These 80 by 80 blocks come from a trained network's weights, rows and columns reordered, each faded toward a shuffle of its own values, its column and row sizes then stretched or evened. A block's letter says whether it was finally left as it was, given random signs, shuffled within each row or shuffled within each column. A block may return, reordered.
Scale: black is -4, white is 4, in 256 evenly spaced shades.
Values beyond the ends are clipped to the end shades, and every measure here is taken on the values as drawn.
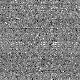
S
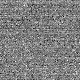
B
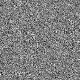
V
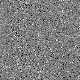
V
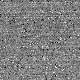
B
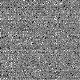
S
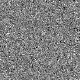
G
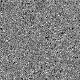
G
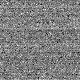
B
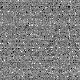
S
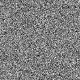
G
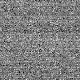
S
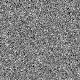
G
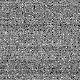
S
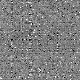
S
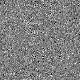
V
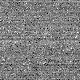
B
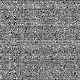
S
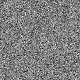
G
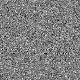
V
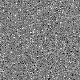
G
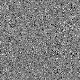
V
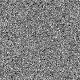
G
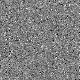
G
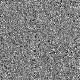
V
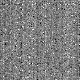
S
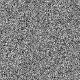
V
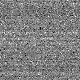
B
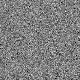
G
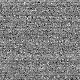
B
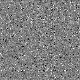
V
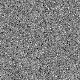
G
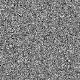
V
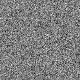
V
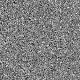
G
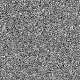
B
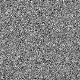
V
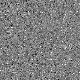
V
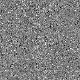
V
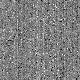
G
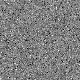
B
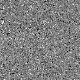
V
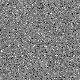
B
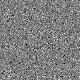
V
